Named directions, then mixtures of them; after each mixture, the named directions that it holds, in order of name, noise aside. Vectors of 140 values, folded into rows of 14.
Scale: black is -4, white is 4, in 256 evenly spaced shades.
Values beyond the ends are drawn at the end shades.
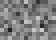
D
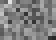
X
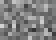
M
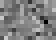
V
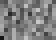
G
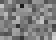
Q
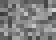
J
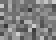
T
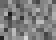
G.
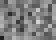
G.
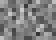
G, V.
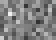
G.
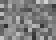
T.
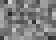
G, X.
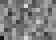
G.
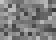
J.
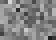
X.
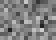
D.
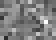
V.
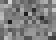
V, X.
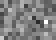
G, Q, V.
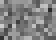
G, M.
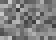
Q, X.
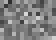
D, X.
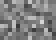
M.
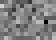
Q, V.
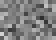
J, T, V.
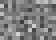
T.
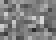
M, Q.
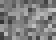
J.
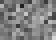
J, Q, X.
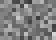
D, M, Q.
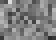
G, X.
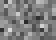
D, X.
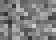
J.
